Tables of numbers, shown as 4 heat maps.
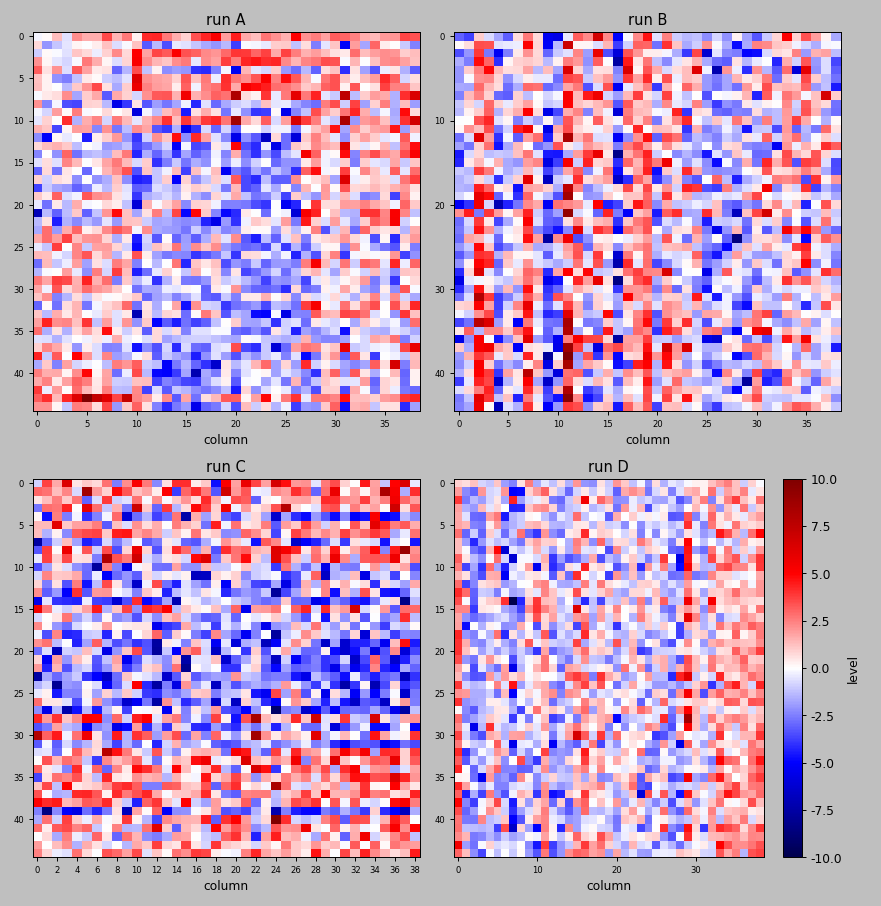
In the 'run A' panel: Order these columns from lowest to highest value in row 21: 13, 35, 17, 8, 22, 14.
13, 22, 17, 35, 14, 8
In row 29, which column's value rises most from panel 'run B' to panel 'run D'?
16
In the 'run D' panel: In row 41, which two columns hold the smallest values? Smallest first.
7, 10
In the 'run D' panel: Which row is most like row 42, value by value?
13
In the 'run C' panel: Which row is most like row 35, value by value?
2
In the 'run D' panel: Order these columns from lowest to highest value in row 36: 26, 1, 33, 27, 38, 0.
27, 26, 33, 1, 38, 0
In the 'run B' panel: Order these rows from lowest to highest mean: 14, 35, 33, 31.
14, 31, 33, 35
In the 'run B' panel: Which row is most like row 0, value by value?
29
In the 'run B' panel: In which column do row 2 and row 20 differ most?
25
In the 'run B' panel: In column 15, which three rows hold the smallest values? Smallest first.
20, 2, 27
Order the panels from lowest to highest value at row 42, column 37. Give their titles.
run A, run B, run D, run C
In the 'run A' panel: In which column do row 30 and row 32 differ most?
28
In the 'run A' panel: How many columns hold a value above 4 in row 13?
3
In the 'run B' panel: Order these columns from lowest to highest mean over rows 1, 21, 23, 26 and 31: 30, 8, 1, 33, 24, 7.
8, 1, 30, 24, 33, 7
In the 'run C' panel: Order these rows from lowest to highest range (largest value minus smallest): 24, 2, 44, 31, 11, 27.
44, 31, 2, 11, 27, 24
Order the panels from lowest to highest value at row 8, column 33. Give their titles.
run A, run D, run B, run C
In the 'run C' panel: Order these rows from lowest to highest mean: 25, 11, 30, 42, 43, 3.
25, 11, 42, 43, 30, 3
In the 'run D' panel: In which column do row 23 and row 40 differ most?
29
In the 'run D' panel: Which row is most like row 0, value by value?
19
